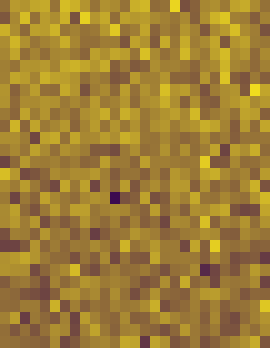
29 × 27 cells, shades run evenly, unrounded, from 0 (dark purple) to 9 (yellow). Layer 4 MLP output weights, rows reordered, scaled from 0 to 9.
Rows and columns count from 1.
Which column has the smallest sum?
12
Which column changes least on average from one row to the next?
18
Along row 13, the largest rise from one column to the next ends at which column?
24
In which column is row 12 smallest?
4
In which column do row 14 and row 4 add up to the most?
21
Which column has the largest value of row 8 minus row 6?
26
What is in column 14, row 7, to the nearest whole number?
6
